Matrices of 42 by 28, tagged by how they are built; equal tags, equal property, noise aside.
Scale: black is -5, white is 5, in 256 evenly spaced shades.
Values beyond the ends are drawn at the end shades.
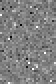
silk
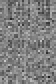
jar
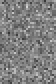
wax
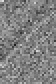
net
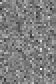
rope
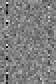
rope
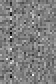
rope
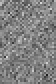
net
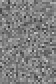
wax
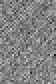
net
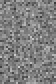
wax
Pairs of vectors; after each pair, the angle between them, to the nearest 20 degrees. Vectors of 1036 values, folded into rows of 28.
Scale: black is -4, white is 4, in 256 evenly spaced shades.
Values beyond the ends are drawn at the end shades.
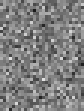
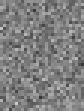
20 degrees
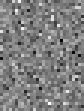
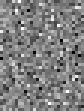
20 degrees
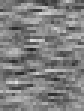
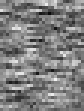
160 degrees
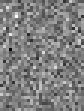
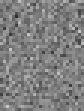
140 degrees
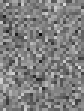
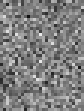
160 degrees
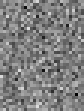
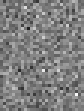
160 degrees
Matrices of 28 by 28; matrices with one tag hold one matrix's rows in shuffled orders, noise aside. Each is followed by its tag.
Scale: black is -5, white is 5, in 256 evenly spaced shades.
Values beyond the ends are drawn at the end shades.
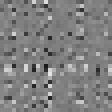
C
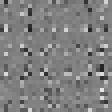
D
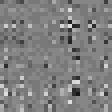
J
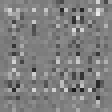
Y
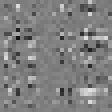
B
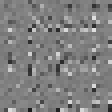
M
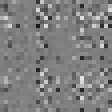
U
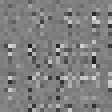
M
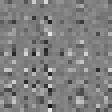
C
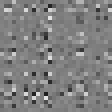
C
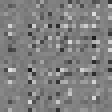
M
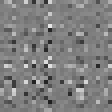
C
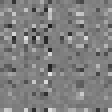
C
